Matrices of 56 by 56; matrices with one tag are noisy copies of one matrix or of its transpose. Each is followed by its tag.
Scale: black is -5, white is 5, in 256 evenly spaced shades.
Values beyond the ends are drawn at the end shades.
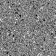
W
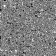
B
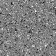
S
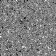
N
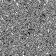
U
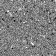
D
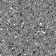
D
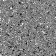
D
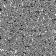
B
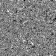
D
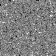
B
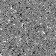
D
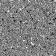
D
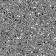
W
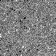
N
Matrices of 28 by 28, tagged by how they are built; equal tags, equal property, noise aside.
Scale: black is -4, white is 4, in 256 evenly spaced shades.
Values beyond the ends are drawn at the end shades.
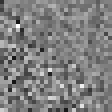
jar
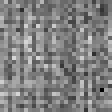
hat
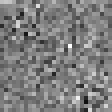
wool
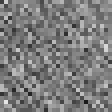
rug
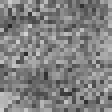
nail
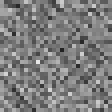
rug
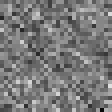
rug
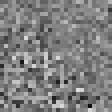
jar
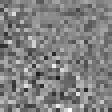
jar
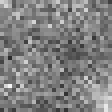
nail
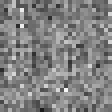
hat
